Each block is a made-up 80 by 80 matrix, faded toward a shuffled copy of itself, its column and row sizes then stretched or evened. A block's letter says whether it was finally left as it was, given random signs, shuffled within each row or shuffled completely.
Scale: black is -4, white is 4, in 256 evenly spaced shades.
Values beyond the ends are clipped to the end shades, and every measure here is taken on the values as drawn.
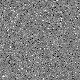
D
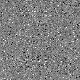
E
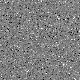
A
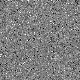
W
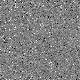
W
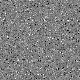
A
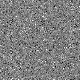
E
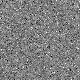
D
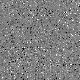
E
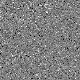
W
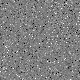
D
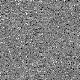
E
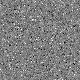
D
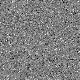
A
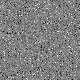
D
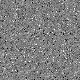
W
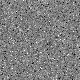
D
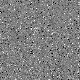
W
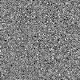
E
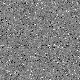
A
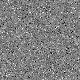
A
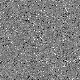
E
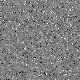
A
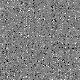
E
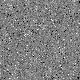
D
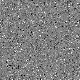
W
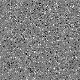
E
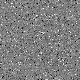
A
